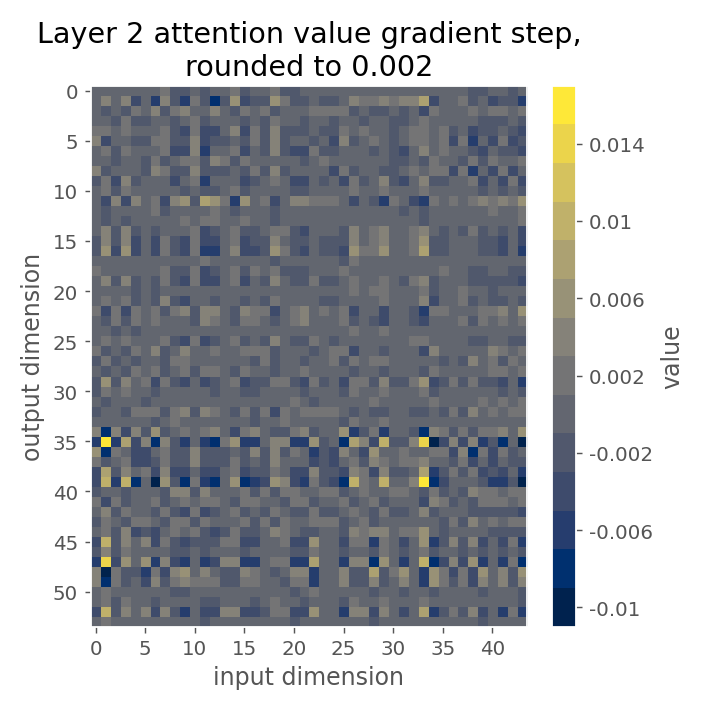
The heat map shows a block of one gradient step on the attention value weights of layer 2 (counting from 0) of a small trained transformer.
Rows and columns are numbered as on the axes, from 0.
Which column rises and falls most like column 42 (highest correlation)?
38
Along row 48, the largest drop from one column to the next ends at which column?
1
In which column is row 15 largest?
33
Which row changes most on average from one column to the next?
35
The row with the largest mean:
11
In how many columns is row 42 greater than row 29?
12
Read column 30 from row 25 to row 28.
0 0 0 0
